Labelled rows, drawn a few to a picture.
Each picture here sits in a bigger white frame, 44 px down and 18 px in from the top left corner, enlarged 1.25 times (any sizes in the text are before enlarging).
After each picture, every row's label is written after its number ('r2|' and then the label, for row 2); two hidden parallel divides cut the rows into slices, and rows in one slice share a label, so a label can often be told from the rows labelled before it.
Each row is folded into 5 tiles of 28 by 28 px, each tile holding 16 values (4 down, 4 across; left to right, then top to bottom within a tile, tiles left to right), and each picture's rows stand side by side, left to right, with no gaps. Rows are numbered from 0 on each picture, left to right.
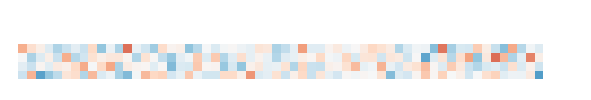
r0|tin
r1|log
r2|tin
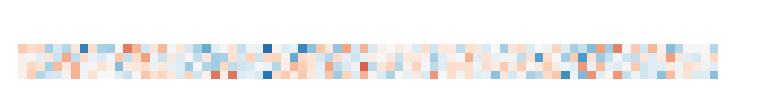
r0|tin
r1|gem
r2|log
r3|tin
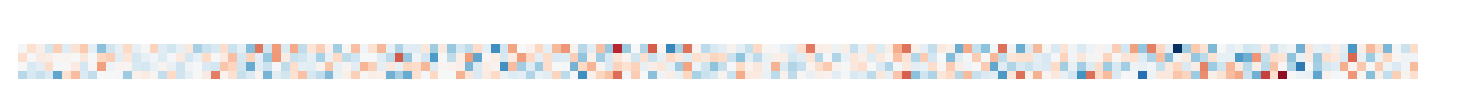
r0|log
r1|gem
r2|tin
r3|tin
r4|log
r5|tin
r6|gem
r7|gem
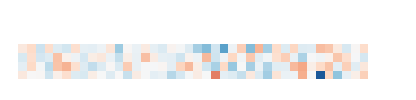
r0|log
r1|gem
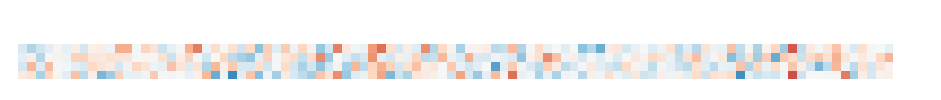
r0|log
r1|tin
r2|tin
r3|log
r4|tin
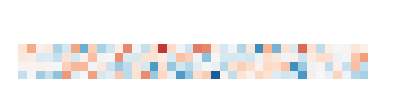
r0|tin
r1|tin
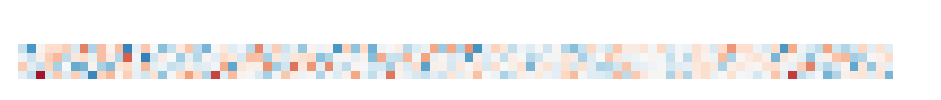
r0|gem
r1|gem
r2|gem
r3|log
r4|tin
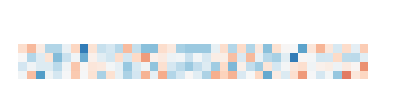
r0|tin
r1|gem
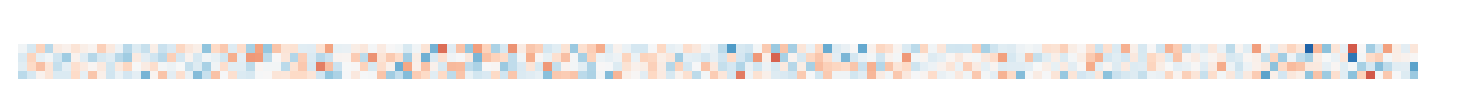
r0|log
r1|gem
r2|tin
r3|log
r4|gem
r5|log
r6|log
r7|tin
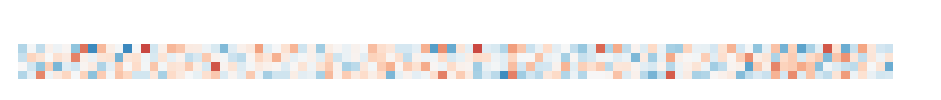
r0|gem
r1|log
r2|tin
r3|tin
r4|tin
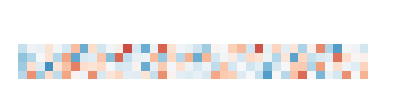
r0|tin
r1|gem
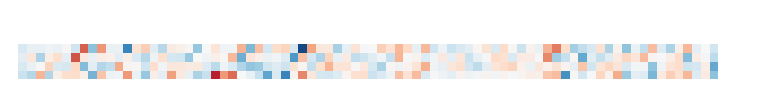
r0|gem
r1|gem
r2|log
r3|tin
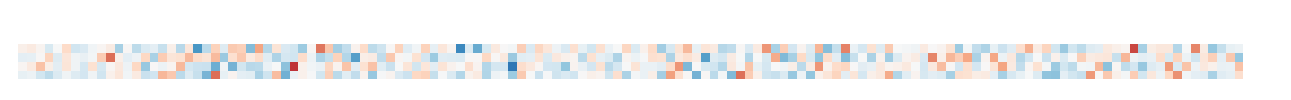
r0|log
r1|gem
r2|log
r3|log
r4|gem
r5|log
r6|gem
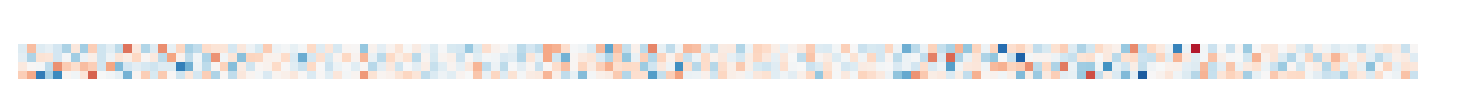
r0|tin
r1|log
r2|log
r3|tin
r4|log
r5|gem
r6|gem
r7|log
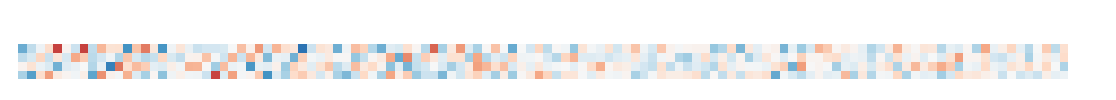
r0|gem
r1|gem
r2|gem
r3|log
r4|log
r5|log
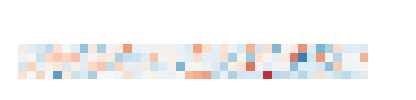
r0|log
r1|tin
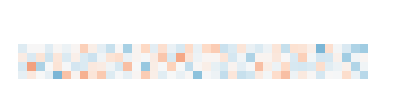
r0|log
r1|log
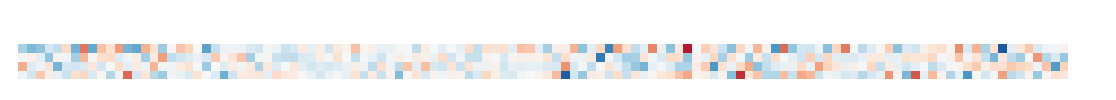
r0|gem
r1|log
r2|log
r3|tin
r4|gem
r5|gem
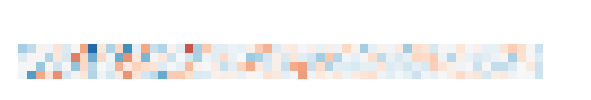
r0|gem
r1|log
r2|log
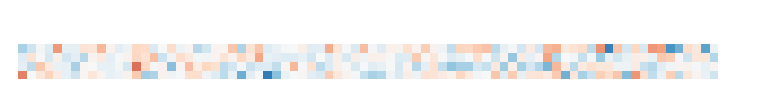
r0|log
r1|log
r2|log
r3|tin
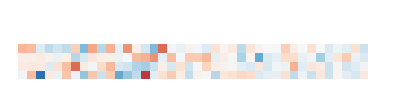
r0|tin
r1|log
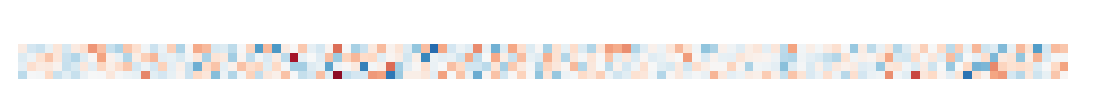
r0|log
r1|tin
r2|tin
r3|log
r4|log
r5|gem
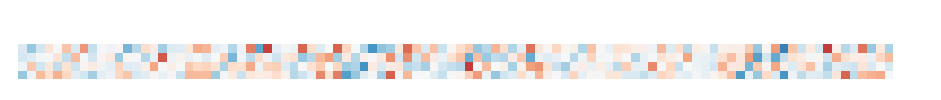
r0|gem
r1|tin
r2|gem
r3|log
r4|tin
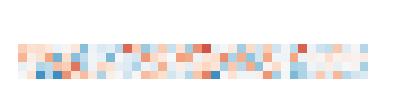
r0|tin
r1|tin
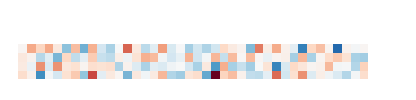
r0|tin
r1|gem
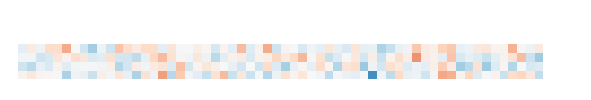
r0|log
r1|log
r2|log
